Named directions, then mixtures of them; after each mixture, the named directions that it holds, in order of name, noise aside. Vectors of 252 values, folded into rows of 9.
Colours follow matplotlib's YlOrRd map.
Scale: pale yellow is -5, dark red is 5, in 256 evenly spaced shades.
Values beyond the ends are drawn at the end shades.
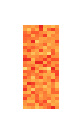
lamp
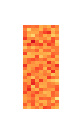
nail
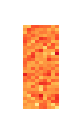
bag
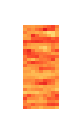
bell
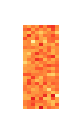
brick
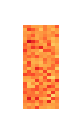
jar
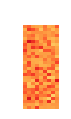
jar.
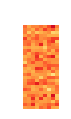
bell, brick, nail.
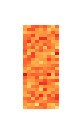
bag, jar.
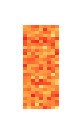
bag, bell, nail.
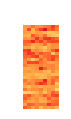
bell.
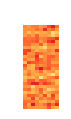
bell, brick, nail.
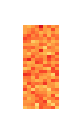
bag, brick, lamp.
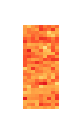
bag, bell, lamp.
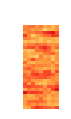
bell.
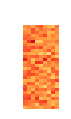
jar, lamp.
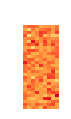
brick, jar, nail.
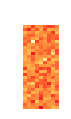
bag, brick, lamp.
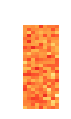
brick, jar, lamp.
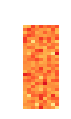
bag, brick.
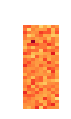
bag, brick, nail.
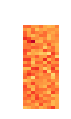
jar, lamp, nail.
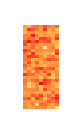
bag, bell, jar.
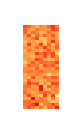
bag, brick.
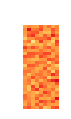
nail.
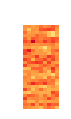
bell, lamp, nail.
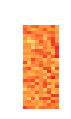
jar, lamp.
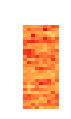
bell, jar.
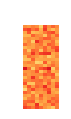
lamp.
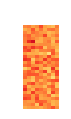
jar, lamp.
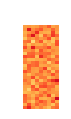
nail.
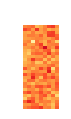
bell, brick, lamp.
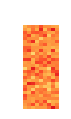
lamp.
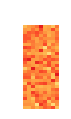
bag, lamp.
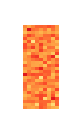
bag, brick, jar.
